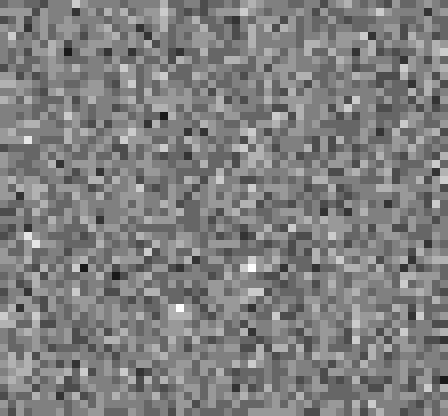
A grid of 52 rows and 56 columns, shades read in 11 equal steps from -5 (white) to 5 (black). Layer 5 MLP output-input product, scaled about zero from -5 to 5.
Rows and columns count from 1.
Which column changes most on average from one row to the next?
56
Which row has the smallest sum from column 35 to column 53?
6
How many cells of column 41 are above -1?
35
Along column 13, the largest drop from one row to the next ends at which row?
23
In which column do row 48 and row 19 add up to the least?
21
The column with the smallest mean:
32
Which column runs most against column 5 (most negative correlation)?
44
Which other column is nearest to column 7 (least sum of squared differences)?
39
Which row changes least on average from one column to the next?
1
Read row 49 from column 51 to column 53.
1 2 0
